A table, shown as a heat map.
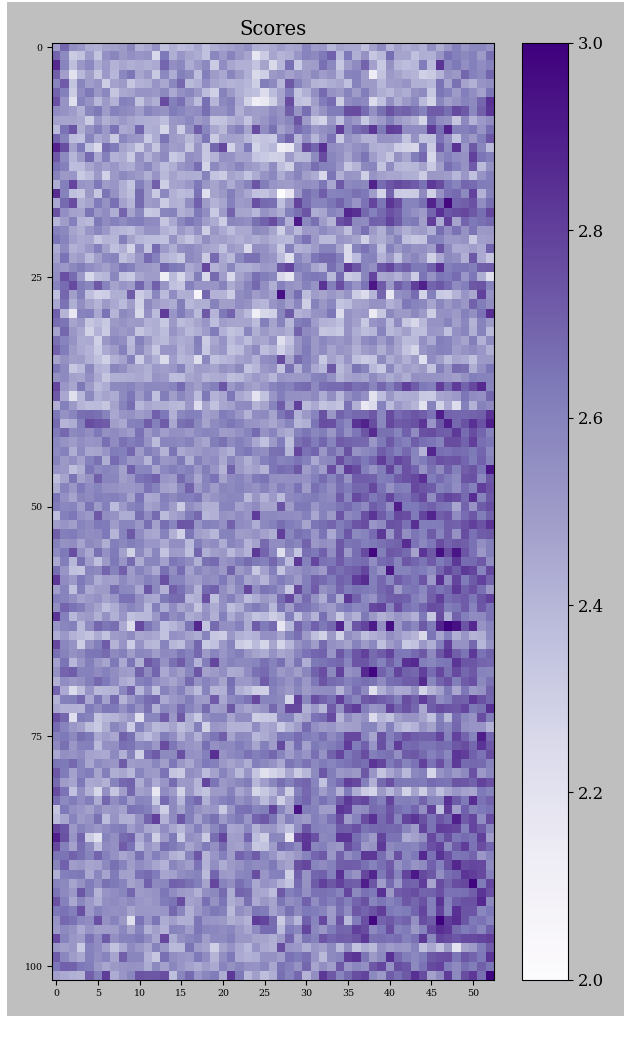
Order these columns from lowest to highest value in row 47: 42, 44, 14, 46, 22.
14, 22, 46, 42, 44
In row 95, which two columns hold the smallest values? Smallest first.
9, 27
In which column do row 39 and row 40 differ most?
46
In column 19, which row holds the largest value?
77
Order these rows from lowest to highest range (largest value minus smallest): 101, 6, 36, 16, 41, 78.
36, 78, 41, 101, 6, 16
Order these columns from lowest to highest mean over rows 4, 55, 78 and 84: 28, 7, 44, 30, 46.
7, 30, 28, 44, 46
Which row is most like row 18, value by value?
99
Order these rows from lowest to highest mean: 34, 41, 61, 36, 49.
34, 36, 61, 49, 41
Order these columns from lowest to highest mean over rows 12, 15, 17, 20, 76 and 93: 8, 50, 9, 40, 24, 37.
9, 8, 24, 40, 37, 50
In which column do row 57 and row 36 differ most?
40
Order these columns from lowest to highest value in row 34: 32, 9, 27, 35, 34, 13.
13, 32, 34, 35, 9, 27
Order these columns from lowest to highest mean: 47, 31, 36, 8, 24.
24, 8, 31, 36, 47
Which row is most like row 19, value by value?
83
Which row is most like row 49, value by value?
66
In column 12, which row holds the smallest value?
81
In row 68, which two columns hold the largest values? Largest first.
38, 37
